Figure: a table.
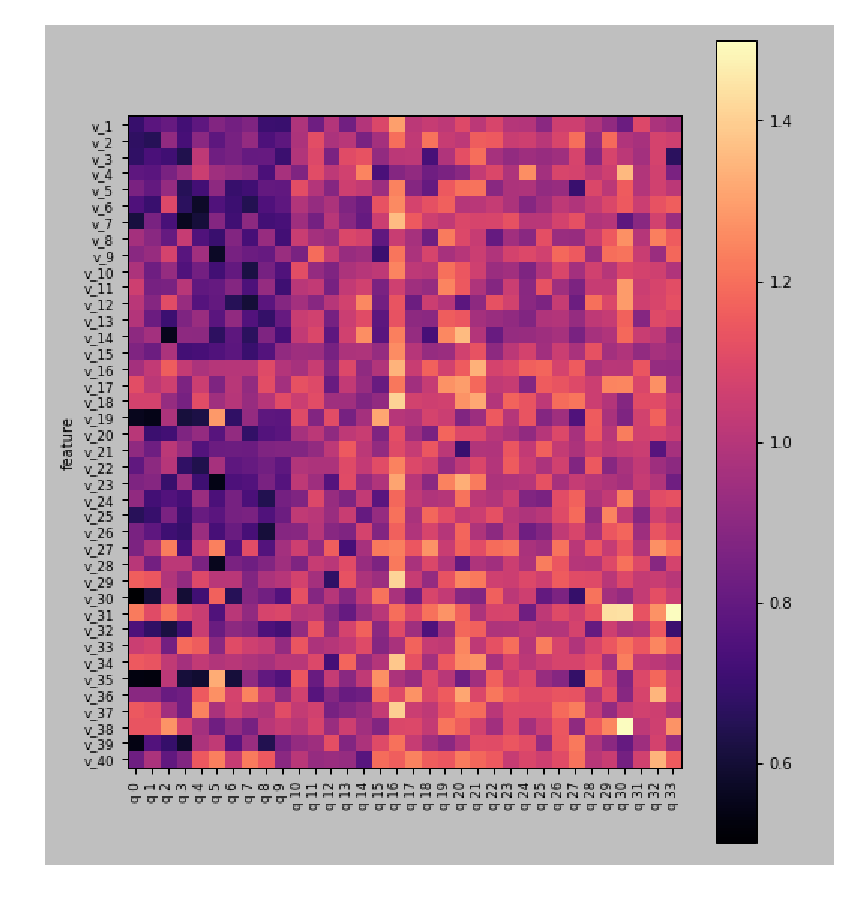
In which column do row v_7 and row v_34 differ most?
q 0
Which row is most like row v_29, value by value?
v_34
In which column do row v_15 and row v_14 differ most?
q 2
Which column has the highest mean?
q 16
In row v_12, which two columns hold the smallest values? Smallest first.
q 7, q 6
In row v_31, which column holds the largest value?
q 33
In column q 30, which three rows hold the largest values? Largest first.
v_38, v_31, v_4
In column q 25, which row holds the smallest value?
v_30
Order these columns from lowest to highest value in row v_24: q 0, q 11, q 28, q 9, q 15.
q 15, q 9, q 0, q 28, q 11
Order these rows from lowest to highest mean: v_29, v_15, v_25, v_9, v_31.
v_15, v_25, v_9, v_29, v_31
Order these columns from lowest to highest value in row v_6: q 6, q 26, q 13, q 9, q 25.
q 6, q 9, q 13, q 25, q 26
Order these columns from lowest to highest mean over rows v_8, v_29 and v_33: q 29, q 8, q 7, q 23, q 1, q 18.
q 7, q 18, q 8, q 1, q 23, q 29
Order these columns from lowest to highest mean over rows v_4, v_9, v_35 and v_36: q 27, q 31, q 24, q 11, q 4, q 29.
q 4, q 11, q 27, q 31, q 29, q 24
